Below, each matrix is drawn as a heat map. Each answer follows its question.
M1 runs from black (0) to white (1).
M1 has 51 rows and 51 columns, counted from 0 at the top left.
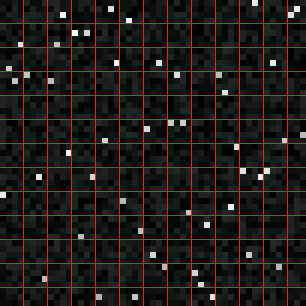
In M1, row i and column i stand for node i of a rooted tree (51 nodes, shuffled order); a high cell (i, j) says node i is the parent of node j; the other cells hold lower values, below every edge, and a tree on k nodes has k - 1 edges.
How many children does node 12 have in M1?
3
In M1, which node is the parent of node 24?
21
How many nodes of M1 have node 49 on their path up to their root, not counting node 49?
5
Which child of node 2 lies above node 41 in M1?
10
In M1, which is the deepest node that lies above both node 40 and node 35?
28
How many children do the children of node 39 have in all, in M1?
2
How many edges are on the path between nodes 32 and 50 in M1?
8
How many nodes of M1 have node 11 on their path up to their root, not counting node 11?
8
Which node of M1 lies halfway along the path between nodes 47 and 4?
37
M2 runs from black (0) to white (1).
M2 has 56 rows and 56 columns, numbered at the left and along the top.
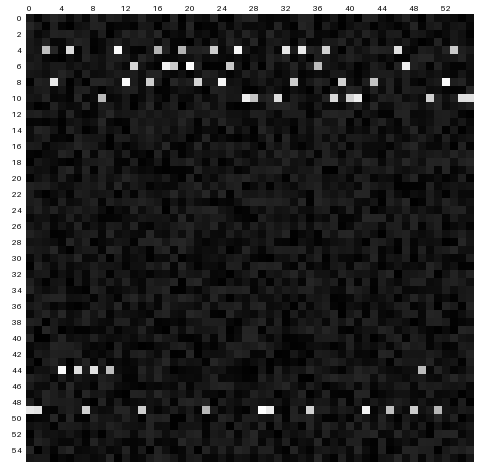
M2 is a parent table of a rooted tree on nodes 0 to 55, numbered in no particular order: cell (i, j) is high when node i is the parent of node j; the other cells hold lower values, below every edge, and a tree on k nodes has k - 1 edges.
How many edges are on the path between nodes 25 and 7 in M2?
4
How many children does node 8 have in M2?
9
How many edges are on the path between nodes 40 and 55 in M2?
2
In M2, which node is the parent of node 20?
6
